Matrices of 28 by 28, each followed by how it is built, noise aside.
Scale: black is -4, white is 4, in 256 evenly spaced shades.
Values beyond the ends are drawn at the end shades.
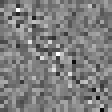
banded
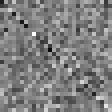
diagonal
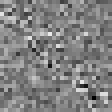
banded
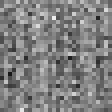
blocks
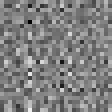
low rank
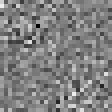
block diagonal
